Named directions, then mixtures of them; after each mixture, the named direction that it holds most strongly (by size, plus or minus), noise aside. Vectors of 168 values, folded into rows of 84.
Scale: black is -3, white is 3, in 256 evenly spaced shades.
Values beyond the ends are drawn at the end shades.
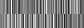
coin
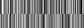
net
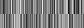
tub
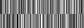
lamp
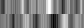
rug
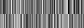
tub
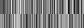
tub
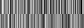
net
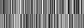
tub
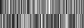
lamp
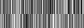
tub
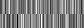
lamp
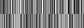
tub
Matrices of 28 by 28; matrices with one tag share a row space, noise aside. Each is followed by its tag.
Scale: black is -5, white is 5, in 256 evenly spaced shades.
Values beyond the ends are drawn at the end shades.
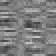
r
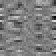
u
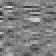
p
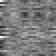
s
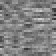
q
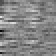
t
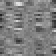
u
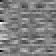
s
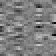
u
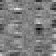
u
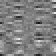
u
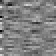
p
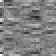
p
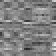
q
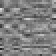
q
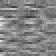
t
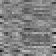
q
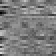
s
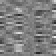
u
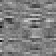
p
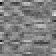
q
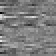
t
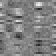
u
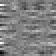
s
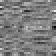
q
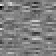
p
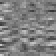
s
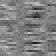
r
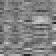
q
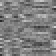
q
